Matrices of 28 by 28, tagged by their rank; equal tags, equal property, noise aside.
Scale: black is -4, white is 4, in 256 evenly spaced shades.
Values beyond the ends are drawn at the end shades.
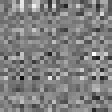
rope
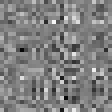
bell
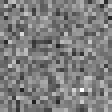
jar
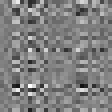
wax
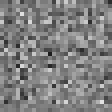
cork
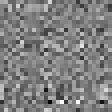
cork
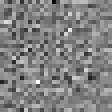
jar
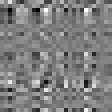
wax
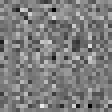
cork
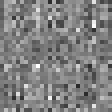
bell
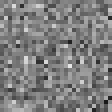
jar
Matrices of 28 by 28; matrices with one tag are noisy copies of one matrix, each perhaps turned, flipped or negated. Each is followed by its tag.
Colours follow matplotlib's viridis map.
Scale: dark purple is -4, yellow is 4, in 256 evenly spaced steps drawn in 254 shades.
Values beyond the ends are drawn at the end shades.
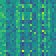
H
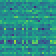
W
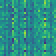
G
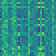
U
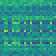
H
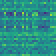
W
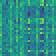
W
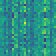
G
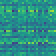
G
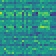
W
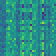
H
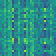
G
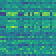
W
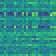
W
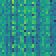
H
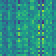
U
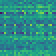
H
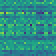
H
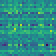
G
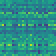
G
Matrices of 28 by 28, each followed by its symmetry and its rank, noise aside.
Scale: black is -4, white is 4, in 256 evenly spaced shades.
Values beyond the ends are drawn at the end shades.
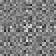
symmetric, rank three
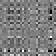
no symmetry, rank two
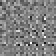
antisymmetric, rank four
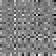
no symmetry, rank two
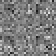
no symmetry, rank four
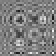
symmetric, rank two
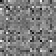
symmetric, rank three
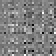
no symmetry, rank three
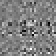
no symmetry, rank three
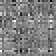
antisymmetric, rank four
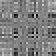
symmetric, rank two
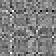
antisymmetric, rank four
